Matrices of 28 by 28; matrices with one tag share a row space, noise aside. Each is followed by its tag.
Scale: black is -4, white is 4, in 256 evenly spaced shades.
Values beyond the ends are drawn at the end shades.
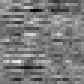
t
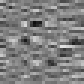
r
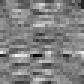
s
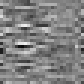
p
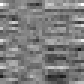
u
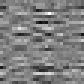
s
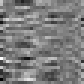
p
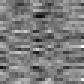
s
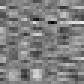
r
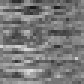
t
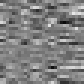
r
